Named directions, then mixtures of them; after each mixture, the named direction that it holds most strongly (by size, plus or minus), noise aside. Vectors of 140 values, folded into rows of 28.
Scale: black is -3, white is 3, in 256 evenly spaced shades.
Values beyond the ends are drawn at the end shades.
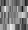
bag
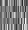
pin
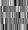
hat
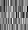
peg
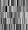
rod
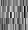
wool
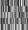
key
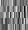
wool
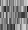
bag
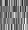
pin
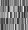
wool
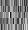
pin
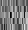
wool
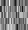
bag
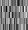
wool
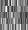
rod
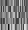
key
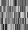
hat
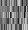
pin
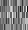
peg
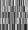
key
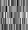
rod
